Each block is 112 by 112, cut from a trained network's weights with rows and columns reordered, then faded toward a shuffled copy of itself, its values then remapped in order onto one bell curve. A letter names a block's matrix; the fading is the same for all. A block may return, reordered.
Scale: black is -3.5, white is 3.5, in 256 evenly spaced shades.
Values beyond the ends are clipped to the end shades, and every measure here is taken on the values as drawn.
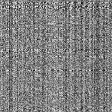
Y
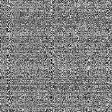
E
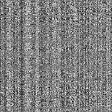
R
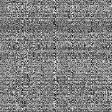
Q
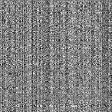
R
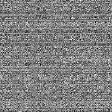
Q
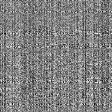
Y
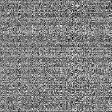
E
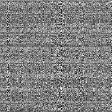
E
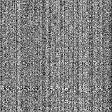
Y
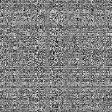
E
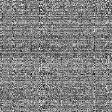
Q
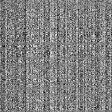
R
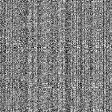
Y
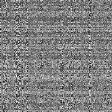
Q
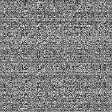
E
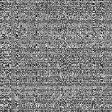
Q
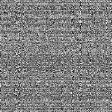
E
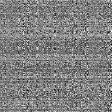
E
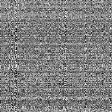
Q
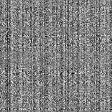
Y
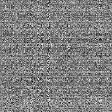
E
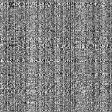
R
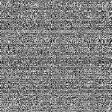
Q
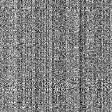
Y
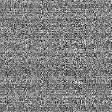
E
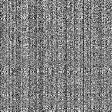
Y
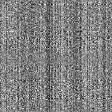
Y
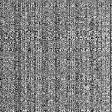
R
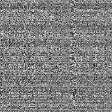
Q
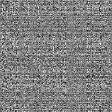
Q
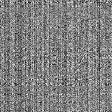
Y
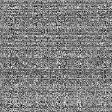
Q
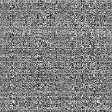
E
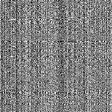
Y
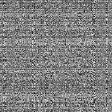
Q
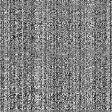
R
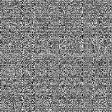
E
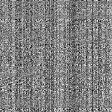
R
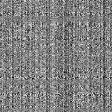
R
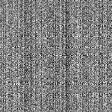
Y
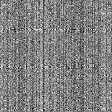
R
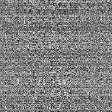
E
